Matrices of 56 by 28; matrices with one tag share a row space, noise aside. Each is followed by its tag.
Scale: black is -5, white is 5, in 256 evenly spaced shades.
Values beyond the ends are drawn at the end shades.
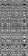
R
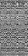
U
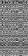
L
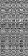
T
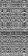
R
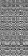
T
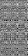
U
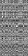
L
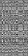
L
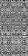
R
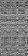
U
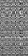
T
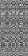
T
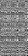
U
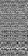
U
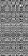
T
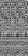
U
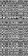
L
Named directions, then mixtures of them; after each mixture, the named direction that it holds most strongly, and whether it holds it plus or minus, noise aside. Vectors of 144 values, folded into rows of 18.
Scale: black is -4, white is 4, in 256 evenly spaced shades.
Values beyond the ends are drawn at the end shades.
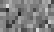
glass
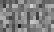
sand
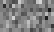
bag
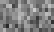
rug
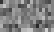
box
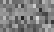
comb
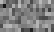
box, minus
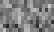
rug, plus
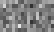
sand, minus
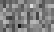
sand, plus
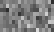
glass, plus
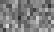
rug, minus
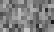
rug, plus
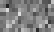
glass, minus
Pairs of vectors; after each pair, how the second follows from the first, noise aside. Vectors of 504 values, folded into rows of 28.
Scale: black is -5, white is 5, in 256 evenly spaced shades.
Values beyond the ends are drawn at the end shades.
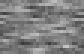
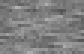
reversed, shrunk.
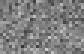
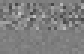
partly zeroed.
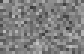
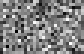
wrapped around, negated, scaled up.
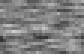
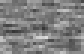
negated.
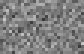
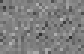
reversed, partly zeroed.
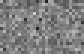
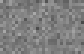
shrunk.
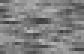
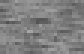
shrunk.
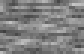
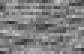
negated.
